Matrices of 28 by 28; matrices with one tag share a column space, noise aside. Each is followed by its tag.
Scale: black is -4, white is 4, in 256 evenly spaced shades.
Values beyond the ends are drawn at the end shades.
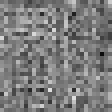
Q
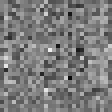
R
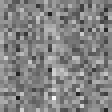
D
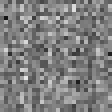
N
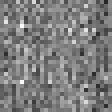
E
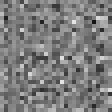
D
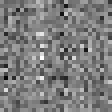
R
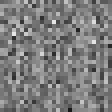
E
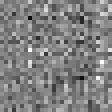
N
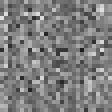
N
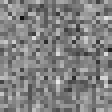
N
